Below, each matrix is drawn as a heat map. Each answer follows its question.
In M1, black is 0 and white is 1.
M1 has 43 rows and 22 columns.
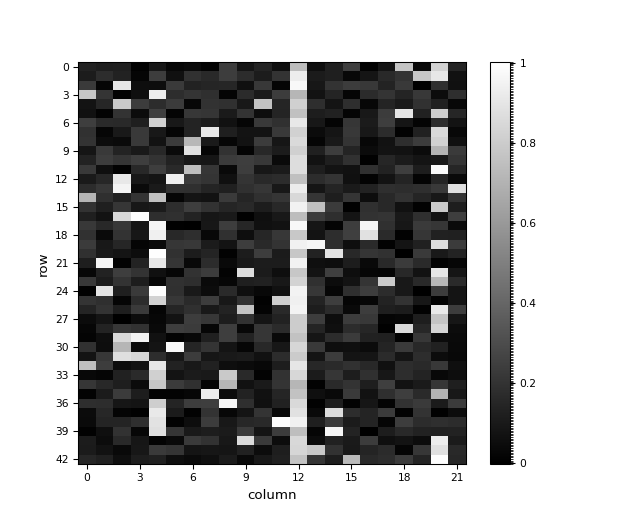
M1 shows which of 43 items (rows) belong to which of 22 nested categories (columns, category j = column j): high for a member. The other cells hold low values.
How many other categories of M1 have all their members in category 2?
4
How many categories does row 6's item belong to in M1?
2
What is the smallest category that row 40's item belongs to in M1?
9
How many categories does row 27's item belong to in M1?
2
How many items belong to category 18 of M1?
3
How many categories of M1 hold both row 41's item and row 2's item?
1
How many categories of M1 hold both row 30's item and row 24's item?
1
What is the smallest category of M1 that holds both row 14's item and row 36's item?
4
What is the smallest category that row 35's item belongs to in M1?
7
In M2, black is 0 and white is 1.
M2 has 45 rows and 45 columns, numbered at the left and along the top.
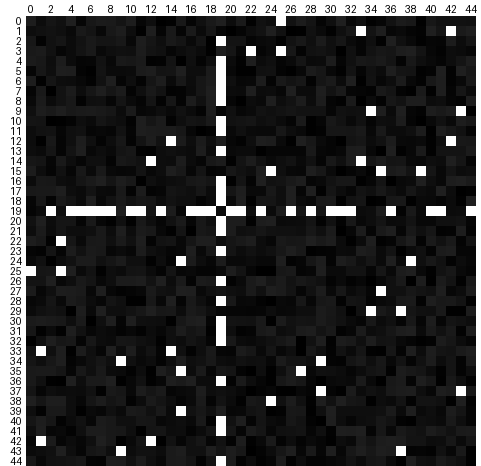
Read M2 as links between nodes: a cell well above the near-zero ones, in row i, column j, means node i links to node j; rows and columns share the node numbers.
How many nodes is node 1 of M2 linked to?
2
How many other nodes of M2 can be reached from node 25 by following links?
3
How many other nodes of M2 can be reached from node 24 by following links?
5
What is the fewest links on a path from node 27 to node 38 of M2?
4
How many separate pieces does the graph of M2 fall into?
5
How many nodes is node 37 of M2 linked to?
2
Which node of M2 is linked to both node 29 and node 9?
node 34
